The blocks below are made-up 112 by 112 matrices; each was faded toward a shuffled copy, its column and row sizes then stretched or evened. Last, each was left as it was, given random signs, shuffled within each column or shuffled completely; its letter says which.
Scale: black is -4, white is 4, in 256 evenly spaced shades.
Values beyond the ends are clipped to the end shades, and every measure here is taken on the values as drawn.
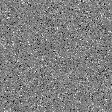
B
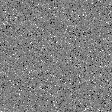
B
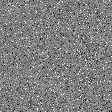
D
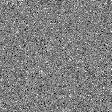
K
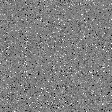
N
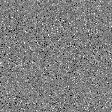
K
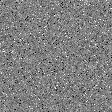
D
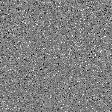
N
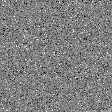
N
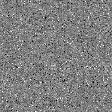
K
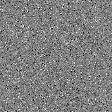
B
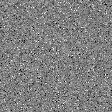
N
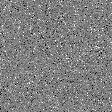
B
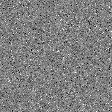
B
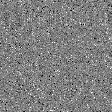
K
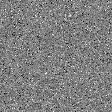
B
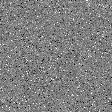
D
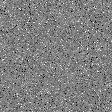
D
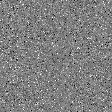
B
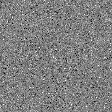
N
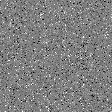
B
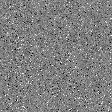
B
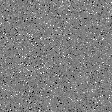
K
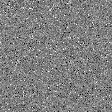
N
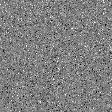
B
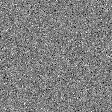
D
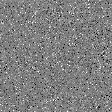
K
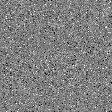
K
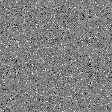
N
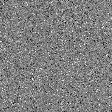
B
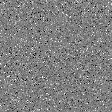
N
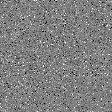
K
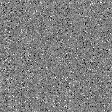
K
